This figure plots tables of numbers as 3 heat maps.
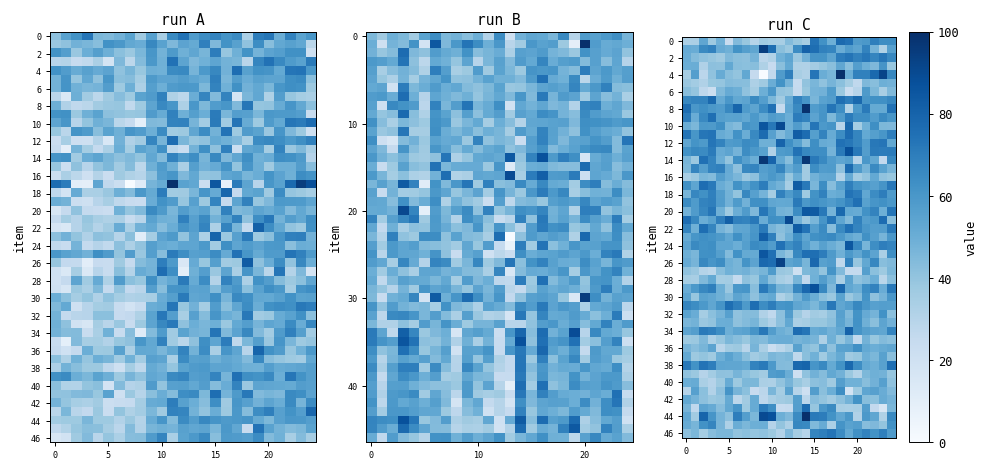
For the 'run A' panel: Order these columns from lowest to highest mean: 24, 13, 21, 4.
4, 24, 13, 21
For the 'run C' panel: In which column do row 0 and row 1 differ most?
9
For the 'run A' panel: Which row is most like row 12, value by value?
3
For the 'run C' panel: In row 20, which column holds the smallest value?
5
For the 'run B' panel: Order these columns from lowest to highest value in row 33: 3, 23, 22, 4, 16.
4, 3, 23, 16, 22
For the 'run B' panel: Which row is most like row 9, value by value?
11
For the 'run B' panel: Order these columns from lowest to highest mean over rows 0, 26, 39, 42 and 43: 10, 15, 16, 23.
15, 10, 16, 23
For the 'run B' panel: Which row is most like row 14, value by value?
16
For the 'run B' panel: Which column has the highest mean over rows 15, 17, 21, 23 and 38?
20
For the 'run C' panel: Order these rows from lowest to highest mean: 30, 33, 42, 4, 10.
42, 33, 30, 4, 10
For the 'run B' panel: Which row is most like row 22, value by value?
18
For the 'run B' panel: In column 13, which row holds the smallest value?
23
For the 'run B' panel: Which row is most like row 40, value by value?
24
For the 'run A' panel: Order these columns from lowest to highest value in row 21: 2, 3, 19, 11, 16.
2, 3, 11, 16, 19
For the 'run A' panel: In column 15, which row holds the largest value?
17
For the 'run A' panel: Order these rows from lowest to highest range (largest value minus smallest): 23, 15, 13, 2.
15, 2, 13, 23
